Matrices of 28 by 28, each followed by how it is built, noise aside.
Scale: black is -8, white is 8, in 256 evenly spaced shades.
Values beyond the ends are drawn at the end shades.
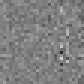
uneven columns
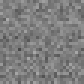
repeating columns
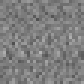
repeating columns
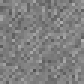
Hankel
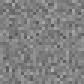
repeating columns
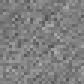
Hankel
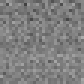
repeating columns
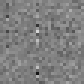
uneven columns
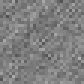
Hankel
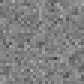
noise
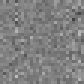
uneven columns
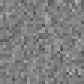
noise
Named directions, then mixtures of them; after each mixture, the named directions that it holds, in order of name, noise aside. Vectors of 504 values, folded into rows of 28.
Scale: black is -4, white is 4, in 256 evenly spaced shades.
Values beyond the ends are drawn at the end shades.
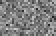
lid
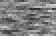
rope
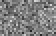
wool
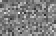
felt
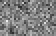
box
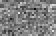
felt, rope.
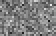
box, wool.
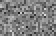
felt, wool.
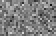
box, wool.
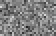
felt, wool.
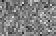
box, wool.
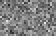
box, lid.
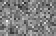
box.
